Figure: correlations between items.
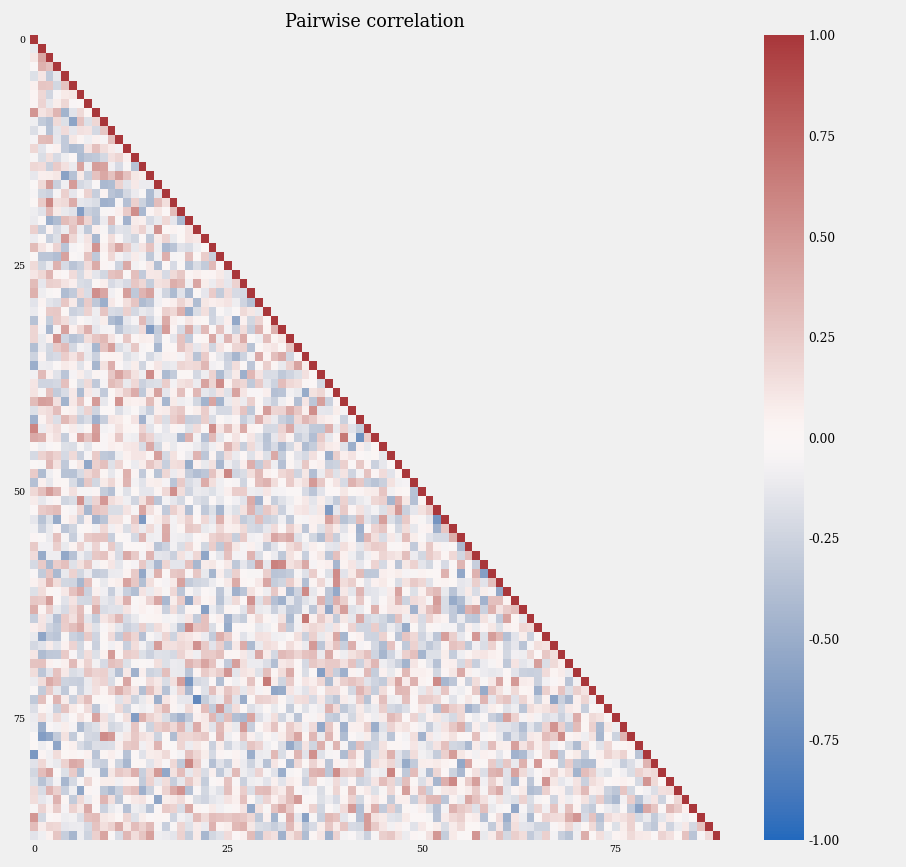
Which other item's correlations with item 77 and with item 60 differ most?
2
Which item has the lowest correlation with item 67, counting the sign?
73
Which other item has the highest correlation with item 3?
33
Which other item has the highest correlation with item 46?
81
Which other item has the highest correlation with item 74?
24
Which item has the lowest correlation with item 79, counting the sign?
0
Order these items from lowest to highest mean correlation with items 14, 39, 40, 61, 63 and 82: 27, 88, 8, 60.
27, 60, 88, 8
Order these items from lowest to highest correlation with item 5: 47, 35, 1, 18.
47, 35, 1, 18
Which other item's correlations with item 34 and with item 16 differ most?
84
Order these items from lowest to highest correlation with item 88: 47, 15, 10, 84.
10, 47, 84, 15
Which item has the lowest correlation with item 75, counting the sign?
13
